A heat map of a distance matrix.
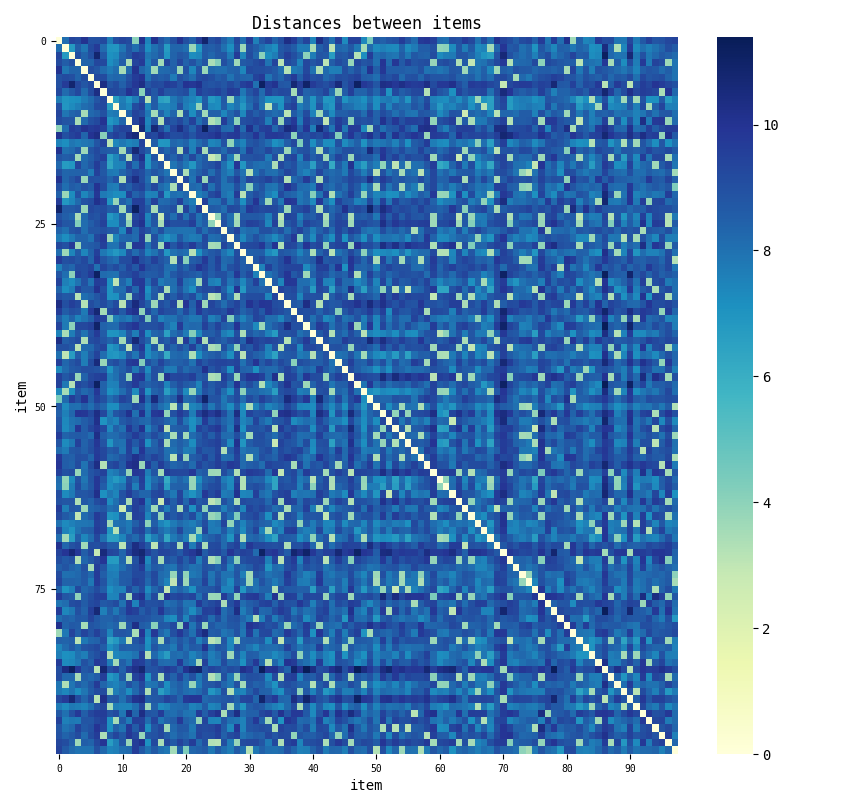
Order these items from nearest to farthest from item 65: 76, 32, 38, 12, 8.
76, 8, 38, 32, 12
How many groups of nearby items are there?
16
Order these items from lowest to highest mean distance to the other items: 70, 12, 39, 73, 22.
73, 22, 39, 12, 70
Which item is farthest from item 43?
86
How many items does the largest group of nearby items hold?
17
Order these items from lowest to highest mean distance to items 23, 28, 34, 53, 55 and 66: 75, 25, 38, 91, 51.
75, 51, 91, 38, 25
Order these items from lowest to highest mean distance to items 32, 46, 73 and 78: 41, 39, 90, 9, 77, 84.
39, 9, 84, 77, 41, 90
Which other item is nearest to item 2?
47
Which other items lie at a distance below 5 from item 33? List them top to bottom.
9, 22, 67, 85, 93
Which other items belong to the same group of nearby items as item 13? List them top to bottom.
7, 37, 44, 58, 95
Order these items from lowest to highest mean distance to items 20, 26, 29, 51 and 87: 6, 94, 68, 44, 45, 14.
68, 94, 14, 45, 44, 6
